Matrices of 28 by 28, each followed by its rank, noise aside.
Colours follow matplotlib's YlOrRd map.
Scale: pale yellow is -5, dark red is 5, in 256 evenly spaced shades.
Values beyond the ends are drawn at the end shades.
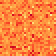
five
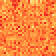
seven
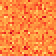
five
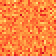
six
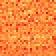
eight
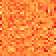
six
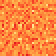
six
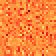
seven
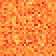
six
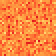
seven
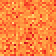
seven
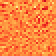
six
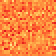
eight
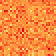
six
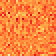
six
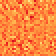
six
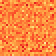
eight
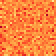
seven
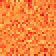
seven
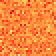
eight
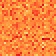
six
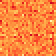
six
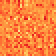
five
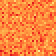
eight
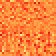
six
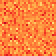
eight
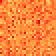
five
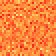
seven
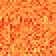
eight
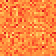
six
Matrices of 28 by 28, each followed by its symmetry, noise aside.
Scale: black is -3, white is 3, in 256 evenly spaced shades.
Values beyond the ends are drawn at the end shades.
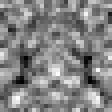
mirrored left to right.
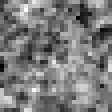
no symmetry.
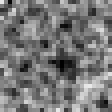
symmetric.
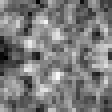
mirrored top to bottom.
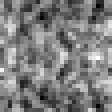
mirrored top to bottom.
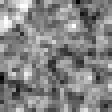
symmetric.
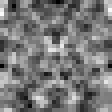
mirrored left to right.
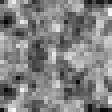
mirrored top to bottom.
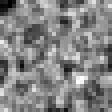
symmetric.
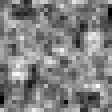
same after a half turn.
